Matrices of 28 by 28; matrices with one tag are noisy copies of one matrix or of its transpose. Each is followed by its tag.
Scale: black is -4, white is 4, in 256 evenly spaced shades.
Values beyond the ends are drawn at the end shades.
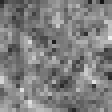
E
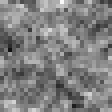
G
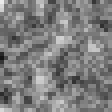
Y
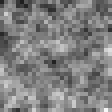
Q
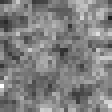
Q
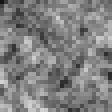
E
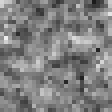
Y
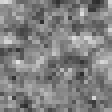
Y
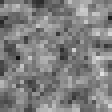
Q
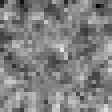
Q
